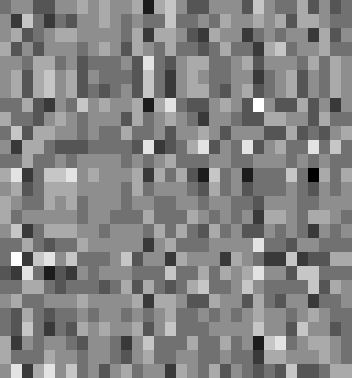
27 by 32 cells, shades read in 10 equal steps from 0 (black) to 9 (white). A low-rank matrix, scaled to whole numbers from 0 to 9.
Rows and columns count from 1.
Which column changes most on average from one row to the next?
2
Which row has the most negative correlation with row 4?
10
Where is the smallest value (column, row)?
29, 13
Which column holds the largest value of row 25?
26
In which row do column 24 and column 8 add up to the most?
8
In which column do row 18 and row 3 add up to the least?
14
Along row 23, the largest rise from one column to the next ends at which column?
3
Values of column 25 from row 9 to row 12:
6 3 5 5
